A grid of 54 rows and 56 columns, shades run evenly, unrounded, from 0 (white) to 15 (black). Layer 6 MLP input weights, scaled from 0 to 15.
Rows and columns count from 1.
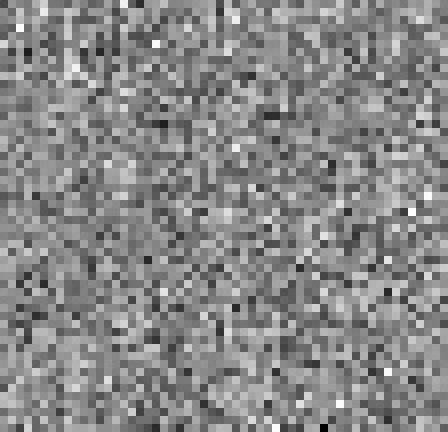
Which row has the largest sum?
52
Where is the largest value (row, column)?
54, 41
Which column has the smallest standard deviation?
25
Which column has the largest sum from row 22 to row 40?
12
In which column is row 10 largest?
32
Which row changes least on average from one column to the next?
26
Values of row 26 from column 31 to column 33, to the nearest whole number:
10 7 7
